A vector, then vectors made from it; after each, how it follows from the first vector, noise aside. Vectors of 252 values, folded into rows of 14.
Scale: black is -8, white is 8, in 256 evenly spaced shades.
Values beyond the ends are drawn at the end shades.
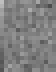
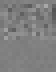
reversed, partly zeroed.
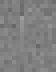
wrapped around, shrunk.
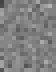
sign-scrambled.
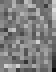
reversed, negated, scaled up.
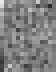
scaled up.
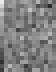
scaled up.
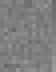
reversed, shrunk.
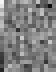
scaled up.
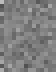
sign-scrambled.
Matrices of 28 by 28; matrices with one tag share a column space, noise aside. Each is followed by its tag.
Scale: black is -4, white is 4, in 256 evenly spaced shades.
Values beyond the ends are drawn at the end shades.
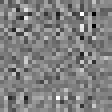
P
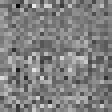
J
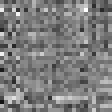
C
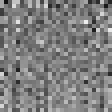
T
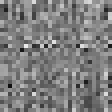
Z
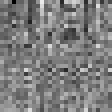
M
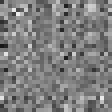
C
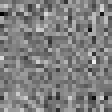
P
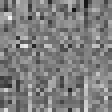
Z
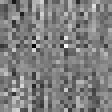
Z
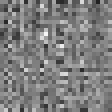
M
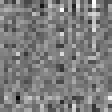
C
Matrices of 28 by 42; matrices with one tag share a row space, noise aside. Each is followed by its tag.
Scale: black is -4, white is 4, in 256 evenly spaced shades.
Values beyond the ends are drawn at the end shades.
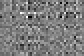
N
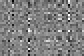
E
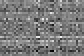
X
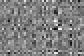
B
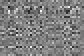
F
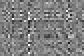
E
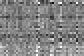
X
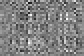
N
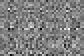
F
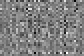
N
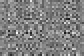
F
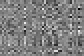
B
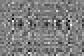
E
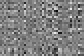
B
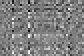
E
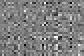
B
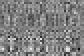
F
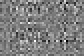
N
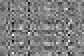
E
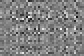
N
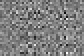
N
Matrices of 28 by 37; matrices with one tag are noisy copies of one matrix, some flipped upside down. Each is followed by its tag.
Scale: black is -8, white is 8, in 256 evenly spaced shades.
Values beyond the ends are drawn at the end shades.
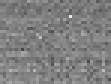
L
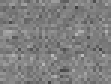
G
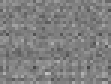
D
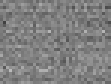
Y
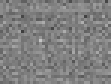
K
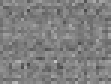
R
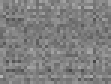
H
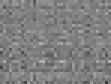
K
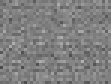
K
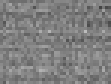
Y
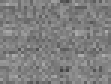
G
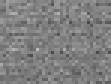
L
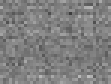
H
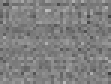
D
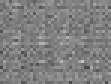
K
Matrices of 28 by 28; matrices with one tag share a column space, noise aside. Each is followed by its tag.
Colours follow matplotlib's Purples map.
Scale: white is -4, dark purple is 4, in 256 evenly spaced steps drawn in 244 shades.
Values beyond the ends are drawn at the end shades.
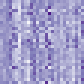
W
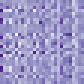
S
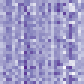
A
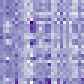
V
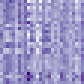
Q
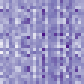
S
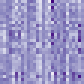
Q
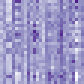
Q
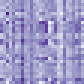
V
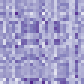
V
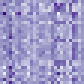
A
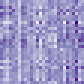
W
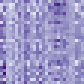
A
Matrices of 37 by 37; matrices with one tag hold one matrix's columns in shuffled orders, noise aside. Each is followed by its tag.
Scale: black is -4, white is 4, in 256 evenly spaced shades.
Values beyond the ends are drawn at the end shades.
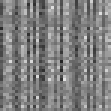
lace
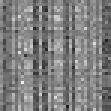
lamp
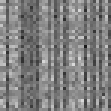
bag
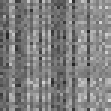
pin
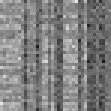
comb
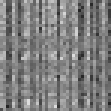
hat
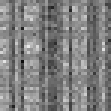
lamp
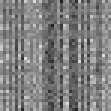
comb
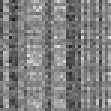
bag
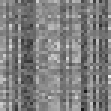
comb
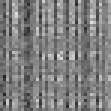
hat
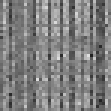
hat
